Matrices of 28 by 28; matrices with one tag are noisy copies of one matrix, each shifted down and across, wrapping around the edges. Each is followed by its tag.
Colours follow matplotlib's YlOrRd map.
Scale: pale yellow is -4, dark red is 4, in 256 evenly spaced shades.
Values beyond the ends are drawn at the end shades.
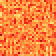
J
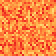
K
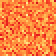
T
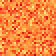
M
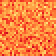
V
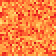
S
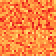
V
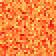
T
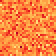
S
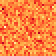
T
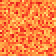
M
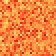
T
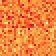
V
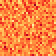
T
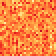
J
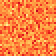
T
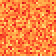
M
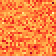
S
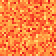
M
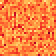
J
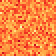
M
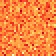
T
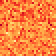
V
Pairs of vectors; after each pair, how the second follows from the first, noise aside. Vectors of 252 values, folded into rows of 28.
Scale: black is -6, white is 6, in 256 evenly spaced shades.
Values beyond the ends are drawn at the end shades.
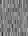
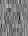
shuffled.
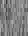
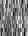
reversed, negated, scaled up.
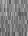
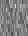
shuffled.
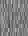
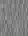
wrapped around, shrunk.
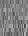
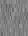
wrapped around, shrunk.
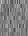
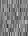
reversed, negated.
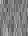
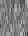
reversed, negated.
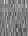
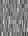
shuffled.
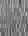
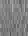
shrunk.
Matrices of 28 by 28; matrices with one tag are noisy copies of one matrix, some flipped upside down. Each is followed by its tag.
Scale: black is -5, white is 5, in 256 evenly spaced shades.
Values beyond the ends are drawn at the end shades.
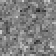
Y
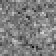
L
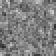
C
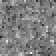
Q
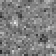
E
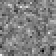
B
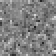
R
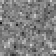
R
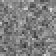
Y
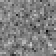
R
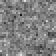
Q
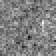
L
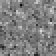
C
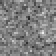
L
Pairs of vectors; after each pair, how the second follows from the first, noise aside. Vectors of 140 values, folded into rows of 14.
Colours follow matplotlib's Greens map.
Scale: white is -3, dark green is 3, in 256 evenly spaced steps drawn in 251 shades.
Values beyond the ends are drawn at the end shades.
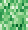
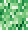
copied.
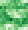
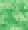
wrapped around, shrunk.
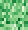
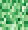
copied.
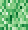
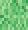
wrapped around, negated, shrunk.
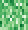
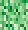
reversed, negated.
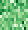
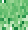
reversed, negated, partly zeroed.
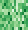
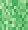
wrapped around, shrunk.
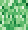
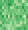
negated, shrunk.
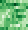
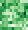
reversed, negated.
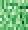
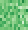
negated, shrunk.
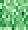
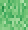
wrapped around, shrunk.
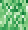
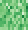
negated, shrunk.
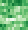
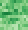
wrapped around, negated, shrunk.
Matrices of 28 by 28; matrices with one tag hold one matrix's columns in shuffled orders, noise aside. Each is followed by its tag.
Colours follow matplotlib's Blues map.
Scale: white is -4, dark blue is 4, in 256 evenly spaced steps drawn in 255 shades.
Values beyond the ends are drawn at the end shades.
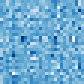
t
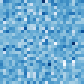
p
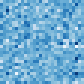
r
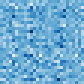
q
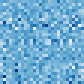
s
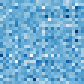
q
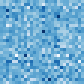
q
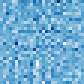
p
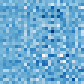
q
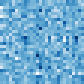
t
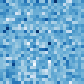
p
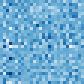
r
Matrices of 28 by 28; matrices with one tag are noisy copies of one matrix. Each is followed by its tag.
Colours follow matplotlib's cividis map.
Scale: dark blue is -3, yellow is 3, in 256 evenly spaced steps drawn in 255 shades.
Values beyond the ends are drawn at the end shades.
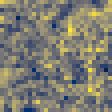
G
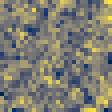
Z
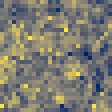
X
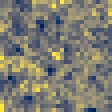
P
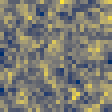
Z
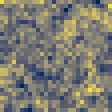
G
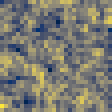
P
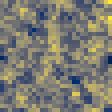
Z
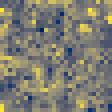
P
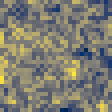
X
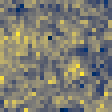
X
